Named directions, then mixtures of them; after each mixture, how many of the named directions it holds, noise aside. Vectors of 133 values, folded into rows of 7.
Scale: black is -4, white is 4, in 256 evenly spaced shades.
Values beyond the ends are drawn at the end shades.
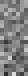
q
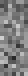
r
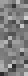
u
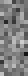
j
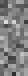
three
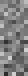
one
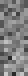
one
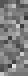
two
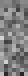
three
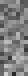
one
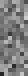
four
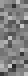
one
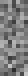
three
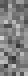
one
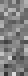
one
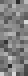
three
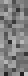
four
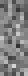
two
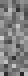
three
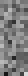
four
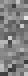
one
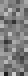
two
